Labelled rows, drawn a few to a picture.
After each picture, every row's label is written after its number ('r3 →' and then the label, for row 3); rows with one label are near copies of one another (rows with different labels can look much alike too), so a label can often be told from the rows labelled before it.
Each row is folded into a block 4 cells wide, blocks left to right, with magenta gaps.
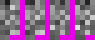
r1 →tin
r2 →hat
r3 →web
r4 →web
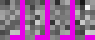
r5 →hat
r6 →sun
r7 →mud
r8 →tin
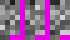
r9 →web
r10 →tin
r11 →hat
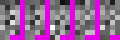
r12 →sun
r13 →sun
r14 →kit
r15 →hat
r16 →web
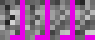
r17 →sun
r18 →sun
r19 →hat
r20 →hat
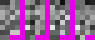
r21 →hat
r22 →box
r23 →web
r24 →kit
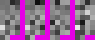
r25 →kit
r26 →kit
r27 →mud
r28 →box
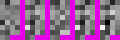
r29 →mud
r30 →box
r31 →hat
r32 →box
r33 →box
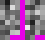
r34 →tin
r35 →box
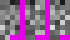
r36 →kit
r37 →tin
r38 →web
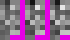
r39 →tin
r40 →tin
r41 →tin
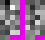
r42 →tin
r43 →sun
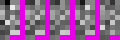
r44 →tin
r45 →hat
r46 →hat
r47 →tin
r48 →web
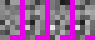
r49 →mud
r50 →box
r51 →kit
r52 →box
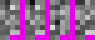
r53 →tin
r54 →tin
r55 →box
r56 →hat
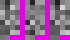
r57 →tin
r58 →mud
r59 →tin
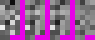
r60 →web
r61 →box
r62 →box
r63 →mud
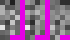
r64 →web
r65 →box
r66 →kit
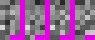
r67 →box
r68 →kit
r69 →web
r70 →hat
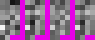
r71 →kit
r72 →box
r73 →web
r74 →box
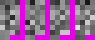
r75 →sun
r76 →mud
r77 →hat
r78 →web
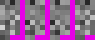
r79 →web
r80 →mud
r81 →mud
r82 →web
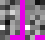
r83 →box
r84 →kit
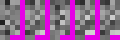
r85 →mud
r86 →hat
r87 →sun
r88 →hat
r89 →hat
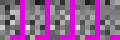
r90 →sun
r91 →kit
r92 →web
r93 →kit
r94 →mud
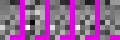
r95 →kit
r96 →box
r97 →kit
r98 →kit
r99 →mud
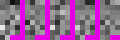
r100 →kit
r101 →mud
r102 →box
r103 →kit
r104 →mud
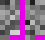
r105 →hat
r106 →mud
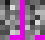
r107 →tin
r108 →sun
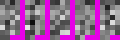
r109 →web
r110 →box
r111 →hat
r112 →kit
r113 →sun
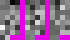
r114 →kit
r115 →sun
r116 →tin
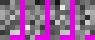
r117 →hat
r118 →kit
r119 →tin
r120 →sun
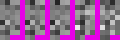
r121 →mud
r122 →mud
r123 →mud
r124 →box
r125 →web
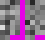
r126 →box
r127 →mud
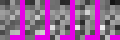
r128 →hat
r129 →hat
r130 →kit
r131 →box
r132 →kit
